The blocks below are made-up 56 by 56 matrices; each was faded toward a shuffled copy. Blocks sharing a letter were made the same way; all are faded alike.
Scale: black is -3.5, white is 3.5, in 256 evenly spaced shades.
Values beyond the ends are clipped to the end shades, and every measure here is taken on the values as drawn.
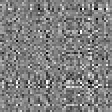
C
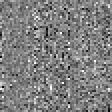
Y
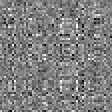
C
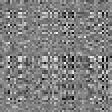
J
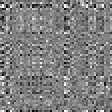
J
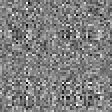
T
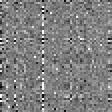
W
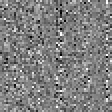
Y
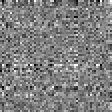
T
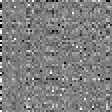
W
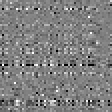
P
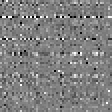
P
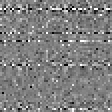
P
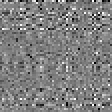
P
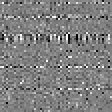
P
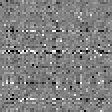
P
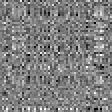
C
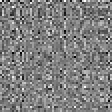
C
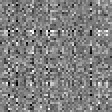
W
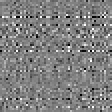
P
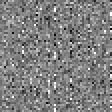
Y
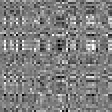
J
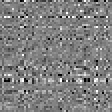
P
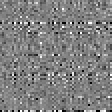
P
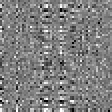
W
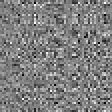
C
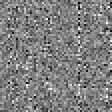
Y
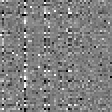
W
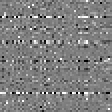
P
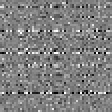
P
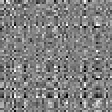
J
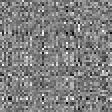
C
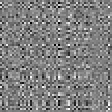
J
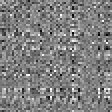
C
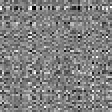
C
